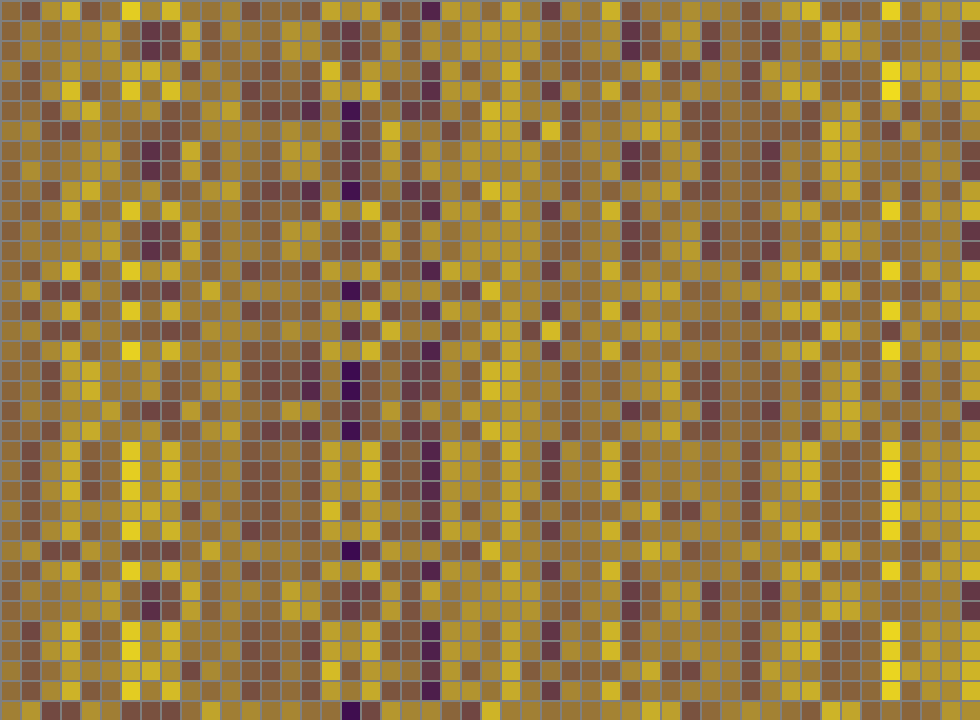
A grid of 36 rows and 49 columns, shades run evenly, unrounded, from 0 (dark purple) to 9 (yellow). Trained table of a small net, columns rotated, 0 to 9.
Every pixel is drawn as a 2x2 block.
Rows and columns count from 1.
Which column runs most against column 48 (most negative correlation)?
12
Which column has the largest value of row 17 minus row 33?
28
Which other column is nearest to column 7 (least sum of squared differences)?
45
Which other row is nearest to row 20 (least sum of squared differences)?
10
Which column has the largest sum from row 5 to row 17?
26
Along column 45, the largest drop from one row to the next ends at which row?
17
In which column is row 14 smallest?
22
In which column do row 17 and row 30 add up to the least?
18
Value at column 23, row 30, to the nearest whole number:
5
